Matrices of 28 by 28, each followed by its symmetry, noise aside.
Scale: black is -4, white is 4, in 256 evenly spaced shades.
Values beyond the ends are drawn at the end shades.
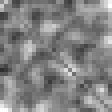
symmetric.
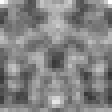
mirrored left to right.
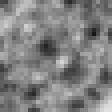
symmetric.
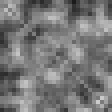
symmetric.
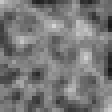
symmetric across the other diagonal.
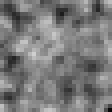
symmetric.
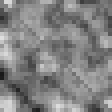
symmetric across the other diagonal.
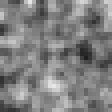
antisymmetric.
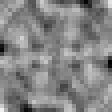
same after a half turn.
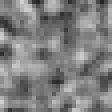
antisymmetric.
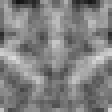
mirrored left to right.
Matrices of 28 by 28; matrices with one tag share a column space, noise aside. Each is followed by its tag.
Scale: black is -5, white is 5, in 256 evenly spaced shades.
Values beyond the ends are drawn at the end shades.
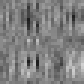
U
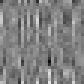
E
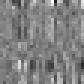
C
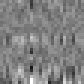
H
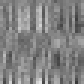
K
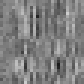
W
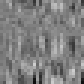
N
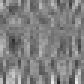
N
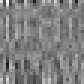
C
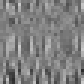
N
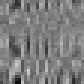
N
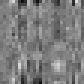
C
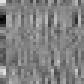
E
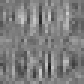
U
